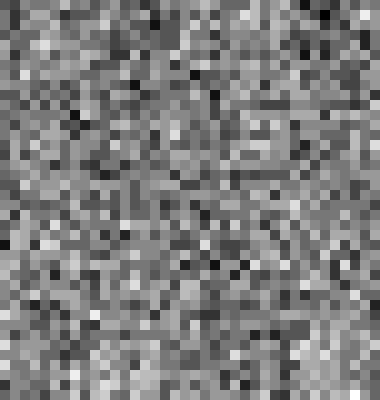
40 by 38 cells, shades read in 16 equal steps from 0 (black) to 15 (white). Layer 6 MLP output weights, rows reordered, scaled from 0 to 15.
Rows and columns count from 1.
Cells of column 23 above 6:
22
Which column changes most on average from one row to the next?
31
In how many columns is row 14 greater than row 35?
12
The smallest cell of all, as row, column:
2, 33
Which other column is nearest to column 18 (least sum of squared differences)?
35
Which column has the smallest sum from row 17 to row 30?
10
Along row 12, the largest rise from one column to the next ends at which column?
9
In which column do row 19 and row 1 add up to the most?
7
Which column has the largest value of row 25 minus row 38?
5
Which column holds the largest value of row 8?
3
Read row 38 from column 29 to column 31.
3 9 9
